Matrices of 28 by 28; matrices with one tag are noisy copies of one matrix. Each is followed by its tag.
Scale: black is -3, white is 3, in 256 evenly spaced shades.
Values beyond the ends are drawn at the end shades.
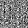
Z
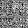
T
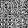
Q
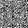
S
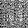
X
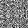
S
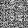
X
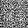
X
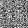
S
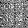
X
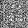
X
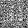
X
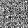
Z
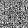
Z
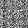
S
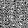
X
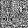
T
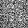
X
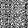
Q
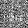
X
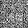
X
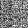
T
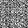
Q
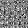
Z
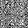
Q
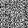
Q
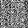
Q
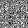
Z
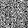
Q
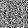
Z
